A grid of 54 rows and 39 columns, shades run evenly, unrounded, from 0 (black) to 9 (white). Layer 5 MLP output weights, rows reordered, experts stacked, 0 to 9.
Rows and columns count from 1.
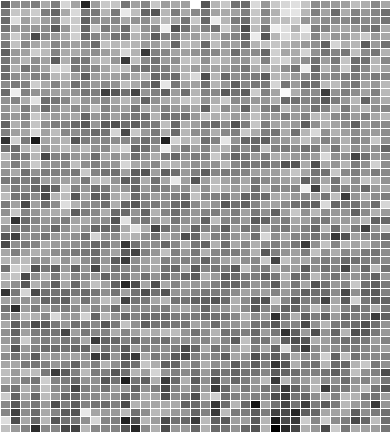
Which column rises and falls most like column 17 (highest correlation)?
4
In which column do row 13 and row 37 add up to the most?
3
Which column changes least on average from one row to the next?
7
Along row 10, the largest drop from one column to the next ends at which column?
21
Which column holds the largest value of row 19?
17
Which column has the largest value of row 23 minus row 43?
10
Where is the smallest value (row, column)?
54, 28
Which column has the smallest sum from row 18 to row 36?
14
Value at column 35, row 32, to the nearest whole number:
5
